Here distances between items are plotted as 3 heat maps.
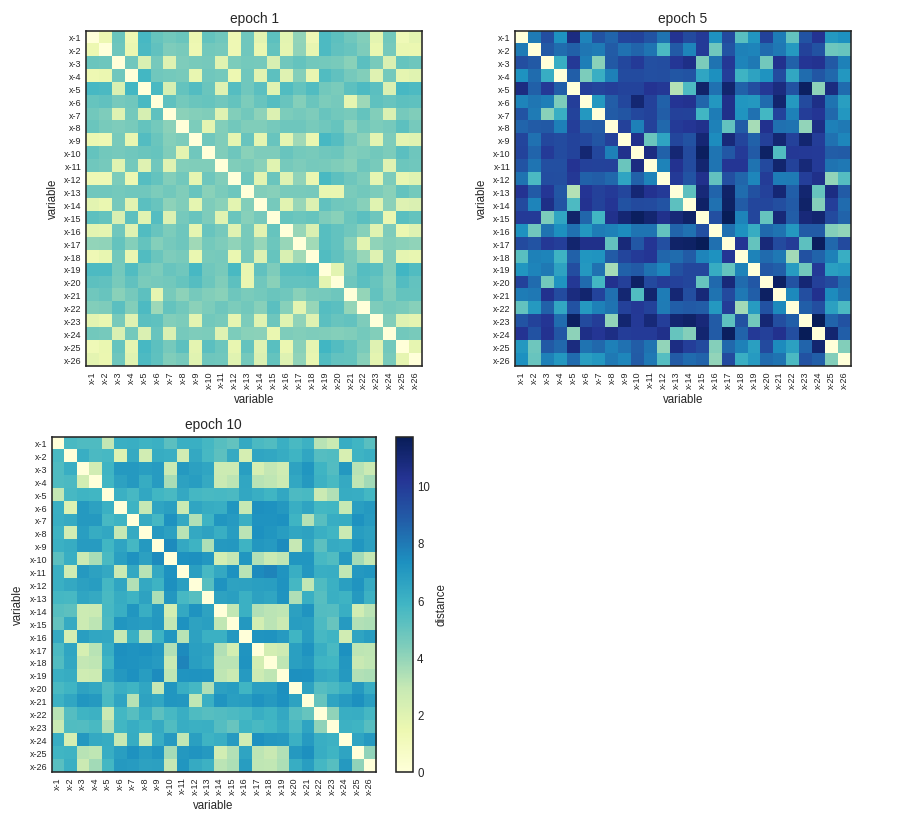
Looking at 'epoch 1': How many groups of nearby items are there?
6
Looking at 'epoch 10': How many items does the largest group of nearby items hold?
10
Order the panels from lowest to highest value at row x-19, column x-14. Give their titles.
epoch 10, epoch 1, epoch 5
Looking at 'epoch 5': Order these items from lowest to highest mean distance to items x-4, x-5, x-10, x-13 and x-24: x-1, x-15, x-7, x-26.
x-26, x-7, x-1, x-15
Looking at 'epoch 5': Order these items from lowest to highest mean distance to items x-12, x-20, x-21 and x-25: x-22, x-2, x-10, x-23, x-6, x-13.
x-2, x-22, x-10, x-6, x-23, x-13
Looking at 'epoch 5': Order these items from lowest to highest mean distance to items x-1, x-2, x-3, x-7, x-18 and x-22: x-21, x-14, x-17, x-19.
x-19, x-21, x-14, x-17
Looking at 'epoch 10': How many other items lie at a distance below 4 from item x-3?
9
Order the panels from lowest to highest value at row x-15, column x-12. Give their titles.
epoch 1, epoch 10, epoch 5
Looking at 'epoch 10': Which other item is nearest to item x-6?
x-2
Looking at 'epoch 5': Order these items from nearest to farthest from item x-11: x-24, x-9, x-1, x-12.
x-9, x-12, x-1, x-24
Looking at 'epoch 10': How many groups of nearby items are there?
5
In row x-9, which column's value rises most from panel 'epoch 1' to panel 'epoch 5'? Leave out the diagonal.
x-23
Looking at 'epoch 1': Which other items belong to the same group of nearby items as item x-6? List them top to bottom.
x-21
